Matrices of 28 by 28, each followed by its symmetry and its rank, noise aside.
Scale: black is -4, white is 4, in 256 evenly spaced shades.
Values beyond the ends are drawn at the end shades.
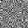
no symmetry, rank five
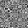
no symmetry, rank five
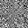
antisymmetric, rank six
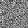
antisymmetric, rank six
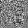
antisymmetric, rank six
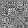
symmetric, rank four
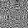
antisymmetric, rank four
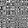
antisymmetric, rank four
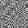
symmetric, rank four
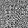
antisymmetric, rank six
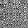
antisymmetric, rank four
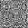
antisymmetric, rank six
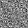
antisymmetric, rank six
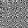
antisymmetric, rank four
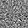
antisymmetric, rank six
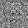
no symmetry, rank five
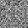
symmetric, rank four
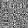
antisymmetric, rank four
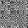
no symmetry, rank five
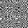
no symmetry, rank five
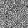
no symmetry, rank five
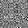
antisymmetric, rank four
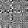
antisymmetric, rank four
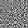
antisymmetric, rank four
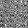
antisymmetric, rank four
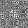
symmetric, rank four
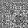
symmetric, rank four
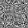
antisymmetric, rank six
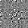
symmetric, rank four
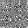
symmetric, rank four
